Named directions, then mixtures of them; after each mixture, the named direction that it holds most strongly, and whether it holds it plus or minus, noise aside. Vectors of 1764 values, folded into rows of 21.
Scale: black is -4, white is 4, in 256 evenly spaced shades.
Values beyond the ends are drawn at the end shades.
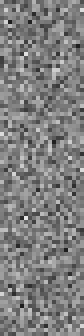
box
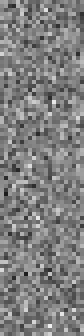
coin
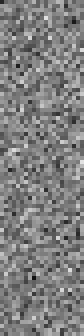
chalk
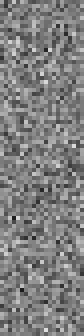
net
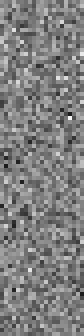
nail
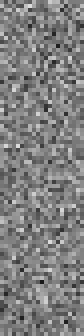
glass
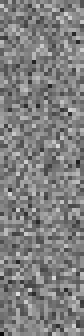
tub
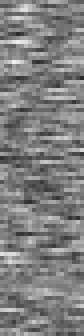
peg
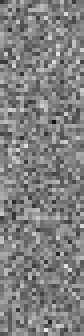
chalk, plus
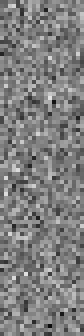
coin, minus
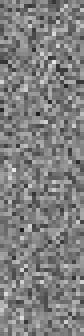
glass, minus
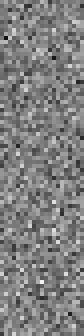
glass, minus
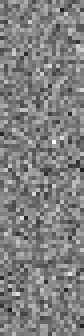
box, minus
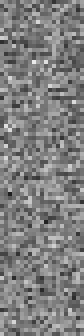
tub, minus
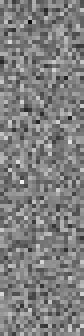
box, plus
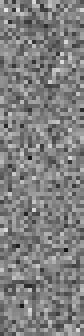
box, plus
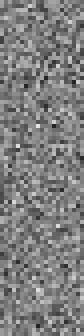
glass, plus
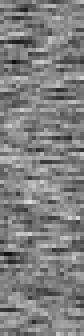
peg, minus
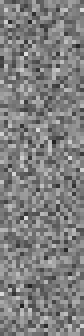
box, plus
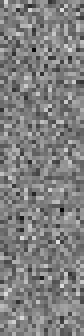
glass, minus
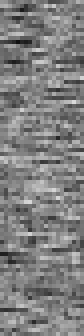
peg, minus
